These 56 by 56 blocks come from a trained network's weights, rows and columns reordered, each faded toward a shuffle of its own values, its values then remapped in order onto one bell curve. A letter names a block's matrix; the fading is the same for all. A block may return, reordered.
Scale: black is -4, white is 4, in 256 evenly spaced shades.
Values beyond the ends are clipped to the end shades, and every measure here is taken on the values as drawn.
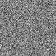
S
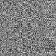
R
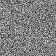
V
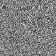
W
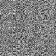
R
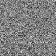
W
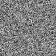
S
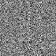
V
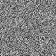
S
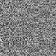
R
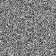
V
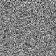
V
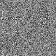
V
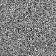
V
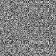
R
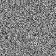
V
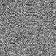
W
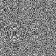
R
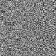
R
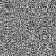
R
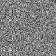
R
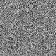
V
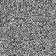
S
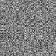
R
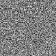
W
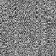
R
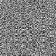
R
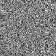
S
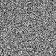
S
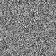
S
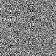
R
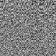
R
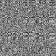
W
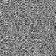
R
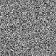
W
